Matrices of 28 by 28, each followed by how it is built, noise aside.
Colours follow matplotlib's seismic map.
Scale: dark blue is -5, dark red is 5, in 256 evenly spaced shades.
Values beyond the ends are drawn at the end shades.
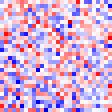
Toeplitz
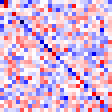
diagonal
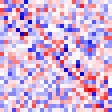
banded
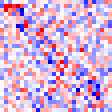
banded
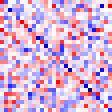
diagonal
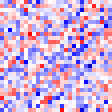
Hankel
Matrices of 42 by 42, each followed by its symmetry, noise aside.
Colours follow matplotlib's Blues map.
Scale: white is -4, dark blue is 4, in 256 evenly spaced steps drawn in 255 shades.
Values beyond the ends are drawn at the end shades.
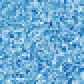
symmetric.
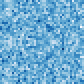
mirrored top to bottom.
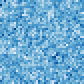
symmetric.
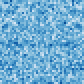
mirrored left to right.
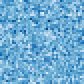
antisymmetric.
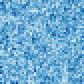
symmetric across the other diagonal.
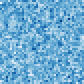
no symmetry.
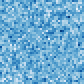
symmetric.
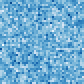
antisymmetric.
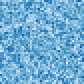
antisymmetric.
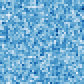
antisymmetric.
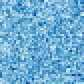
no symmetry.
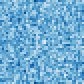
mirrored top to bottom.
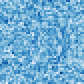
mirrored top to bottom.
